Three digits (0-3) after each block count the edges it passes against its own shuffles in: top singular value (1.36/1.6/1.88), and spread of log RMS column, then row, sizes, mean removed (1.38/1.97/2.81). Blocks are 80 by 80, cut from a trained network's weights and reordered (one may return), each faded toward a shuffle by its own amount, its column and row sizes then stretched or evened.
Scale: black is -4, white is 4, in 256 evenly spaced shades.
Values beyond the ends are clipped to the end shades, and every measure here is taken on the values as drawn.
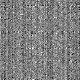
3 1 2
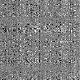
2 2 3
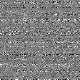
1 1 3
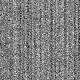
3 1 0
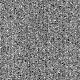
0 0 0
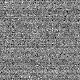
2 1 0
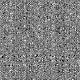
1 0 2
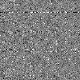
2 2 2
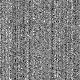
3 2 0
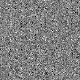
0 2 1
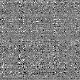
1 2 2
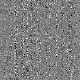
0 3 0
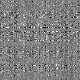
2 0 3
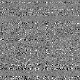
1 2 3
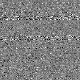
2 0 3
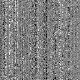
3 3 0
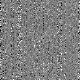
0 3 0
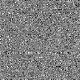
1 0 2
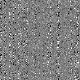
0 3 1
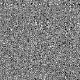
1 2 1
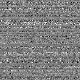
2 0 3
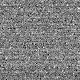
1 0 0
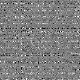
2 2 3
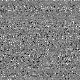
0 0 2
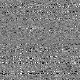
0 1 3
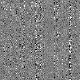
0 3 1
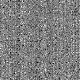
1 1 1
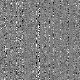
1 3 0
